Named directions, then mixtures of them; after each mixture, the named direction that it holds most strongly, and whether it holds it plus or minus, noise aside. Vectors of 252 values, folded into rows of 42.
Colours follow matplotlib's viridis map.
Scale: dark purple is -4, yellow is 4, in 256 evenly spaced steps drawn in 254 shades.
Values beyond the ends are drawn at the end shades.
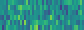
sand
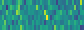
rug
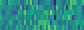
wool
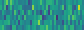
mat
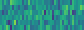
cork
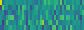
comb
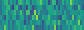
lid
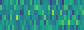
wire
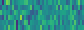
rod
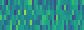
mat, minus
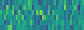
mat, minus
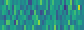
mat, plus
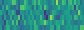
rug, minus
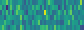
rug, plus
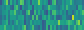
lid, plus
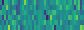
rug, minus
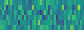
mat, plus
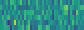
cork, plus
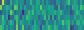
rod, minus
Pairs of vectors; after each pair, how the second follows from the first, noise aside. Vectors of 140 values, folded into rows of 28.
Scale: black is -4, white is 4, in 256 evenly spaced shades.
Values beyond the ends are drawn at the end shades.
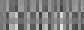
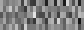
wrapped around, negated.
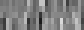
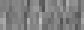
negated, shrunk.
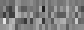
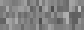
reversed, shrunk.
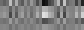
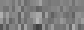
reversed, shrunk.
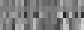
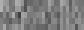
reversed, shrunk.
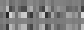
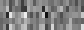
copied.
